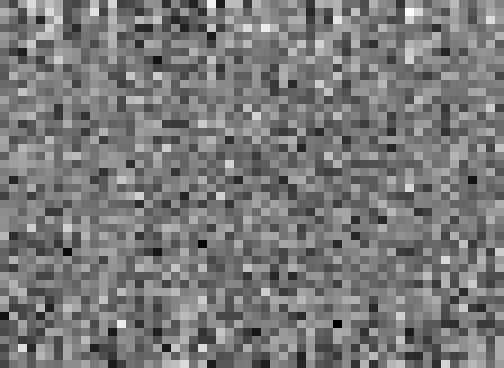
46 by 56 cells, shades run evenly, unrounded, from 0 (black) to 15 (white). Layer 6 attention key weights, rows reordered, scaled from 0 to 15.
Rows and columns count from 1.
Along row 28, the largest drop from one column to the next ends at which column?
40
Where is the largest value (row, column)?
2, 46
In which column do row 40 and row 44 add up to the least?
1
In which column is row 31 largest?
52
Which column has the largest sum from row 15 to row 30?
8
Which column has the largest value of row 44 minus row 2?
23
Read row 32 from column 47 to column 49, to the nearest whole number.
5 9 6
